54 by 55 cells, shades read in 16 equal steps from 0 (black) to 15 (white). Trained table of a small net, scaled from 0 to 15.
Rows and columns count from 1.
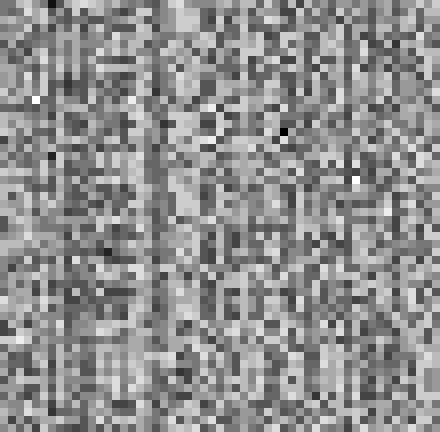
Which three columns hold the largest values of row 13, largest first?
5, 17, 43
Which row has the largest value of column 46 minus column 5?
54
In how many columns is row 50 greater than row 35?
20
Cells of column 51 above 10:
13
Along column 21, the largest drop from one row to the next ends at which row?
35
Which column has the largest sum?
18
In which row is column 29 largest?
42
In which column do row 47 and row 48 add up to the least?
24
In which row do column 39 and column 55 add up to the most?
1
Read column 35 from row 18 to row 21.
4 12 8 6
